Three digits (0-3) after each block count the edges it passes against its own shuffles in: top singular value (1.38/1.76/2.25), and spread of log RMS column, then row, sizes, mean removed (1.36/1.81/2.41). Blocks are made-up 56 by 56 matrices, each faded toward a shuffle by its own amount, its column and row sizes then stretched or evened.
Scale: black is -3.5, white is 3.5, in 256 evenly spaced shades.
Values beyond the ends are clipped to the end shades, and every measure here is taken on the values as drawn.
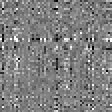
3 3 2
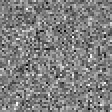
0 1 1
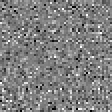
2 1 1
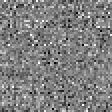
2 0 2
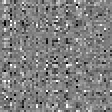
2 3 1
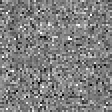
1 0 1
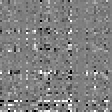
2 3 3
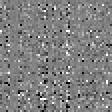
0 3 3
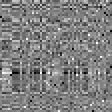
3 0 2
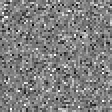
0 0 0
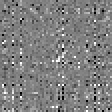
2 3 2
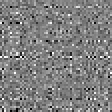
3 2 3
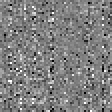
1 3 1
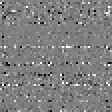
0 1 3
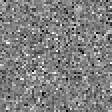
1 1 0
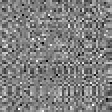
3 1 1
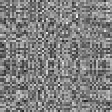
3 2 0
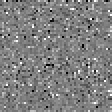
0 1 2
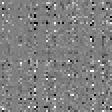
0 3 2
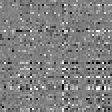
3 2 3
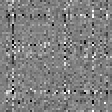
2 3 2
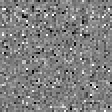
0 2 1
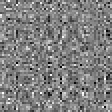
3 2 1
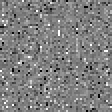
0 2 0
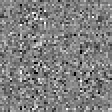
0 2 2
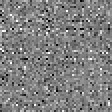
1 2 2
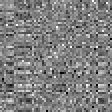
3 0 2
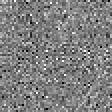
2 1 1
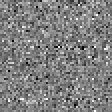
0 1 2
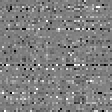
2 0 3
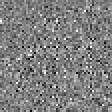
2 1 2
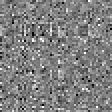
2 2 0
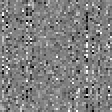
2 3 0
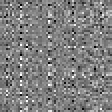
3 3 1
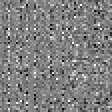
2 3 2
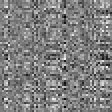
3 3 2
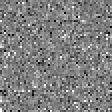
1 1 1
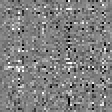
1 3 2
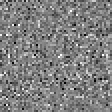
1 0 2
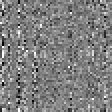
2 3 0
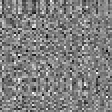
3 3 0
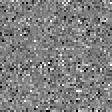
1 0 2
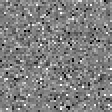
0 0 1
